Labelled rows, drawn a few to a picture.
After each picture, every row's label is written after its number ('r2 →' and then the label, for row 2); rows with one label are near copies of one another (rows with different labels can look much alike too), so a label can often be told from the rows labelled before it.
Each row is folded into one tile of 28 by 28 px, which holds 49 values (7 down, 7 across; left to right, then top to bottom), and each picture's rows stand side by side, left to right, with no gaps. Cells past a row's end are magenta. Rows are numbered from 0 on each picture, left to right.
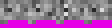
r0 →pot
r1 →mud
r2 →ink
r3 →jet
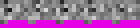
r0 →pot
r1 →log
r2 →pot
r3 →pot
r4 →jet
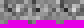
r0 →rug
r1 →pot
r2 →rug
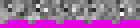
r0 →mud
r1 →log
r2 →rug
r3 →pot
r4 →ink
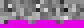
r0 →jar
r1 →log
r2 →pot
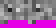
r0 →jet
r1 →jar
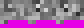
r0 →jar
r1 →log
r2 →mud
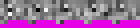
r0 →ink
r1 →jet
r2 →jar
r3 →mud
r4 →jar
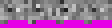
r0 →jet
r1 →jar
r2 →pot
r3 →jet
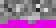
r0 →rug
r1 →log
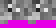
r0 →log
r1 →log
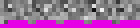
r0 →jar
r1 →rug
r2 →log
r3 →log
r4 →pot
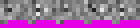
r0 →pot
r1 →ink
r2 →jar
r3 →rug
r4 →ink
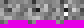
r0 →pot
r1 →pot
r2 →ink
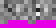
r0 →rug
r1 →ink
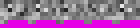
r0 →mud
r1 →log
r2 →pot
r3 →rug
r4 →log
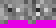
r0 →jet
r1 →ink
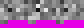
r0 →jet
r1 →log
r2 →pot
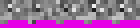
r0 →log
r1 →jar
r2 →rug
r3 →log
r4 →log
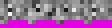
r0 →ink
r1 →mud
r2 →jet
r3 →ink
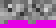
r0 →mud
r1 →rug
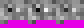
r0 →jet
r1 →jet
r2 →jet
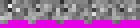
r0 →log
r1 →mud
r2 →pot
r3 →ink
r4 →jet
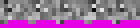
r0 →pot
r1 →log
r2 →jar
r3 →log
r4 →jar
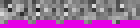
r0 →mud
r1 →ink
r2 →ink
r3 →log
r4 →jar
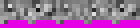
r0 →jar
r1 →mud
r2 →jar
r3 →ink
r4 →mud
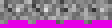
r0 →rug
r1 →rug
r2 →pot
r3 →jet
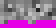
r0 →jar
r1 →mud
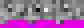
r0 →mud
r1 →jet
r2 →jar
